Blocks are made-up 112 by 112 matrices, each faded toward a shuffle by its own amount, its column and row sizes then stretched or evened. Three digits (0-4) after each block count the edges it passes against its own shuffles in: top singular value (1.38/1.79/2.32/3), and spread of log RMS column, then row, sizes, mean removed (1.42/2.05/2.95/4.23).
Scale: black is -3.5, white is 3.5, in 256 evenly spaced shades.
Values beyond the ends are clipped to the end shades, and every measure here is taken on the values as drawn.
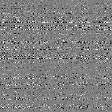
2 2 4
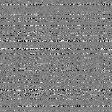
2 2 4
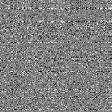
3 0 3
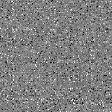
2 1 1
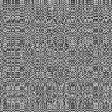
4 1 3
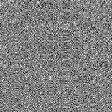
3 0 0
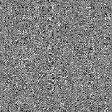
2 2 1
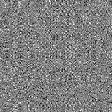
3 1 0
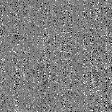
1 3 1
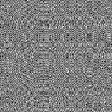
4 0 0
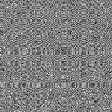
4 0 0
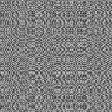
4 2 3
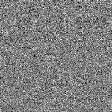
2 0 1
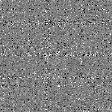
0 2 3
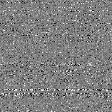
2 0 3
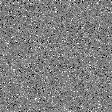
0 0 1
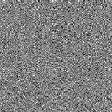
3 1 1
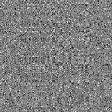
3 1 0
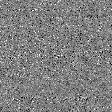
0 0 2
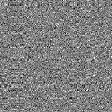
3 0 2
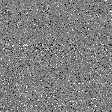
1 0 1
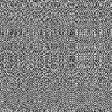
4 2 3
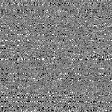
3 1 3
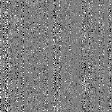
0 4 1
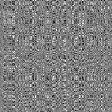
4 3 1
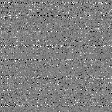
2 1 3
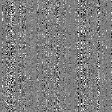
2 4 1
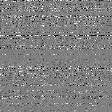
2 1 4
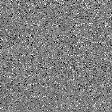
1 1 2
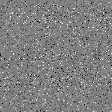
0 0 1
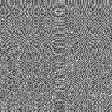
4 0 1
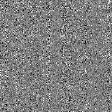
0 3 2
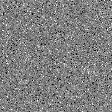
0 1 0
